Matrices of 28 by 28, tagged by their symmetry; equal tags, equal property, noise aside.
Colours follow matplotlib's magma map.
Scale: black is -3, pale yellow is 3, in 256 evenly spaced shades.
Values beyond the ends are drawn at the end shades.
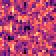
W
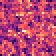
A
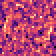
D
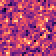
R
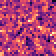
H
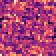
D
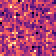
H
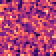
D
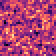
D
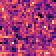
A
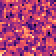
H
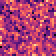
H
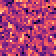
H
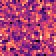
H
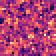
H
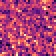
H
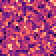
A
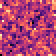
A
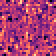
D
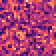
A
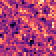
A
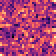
D
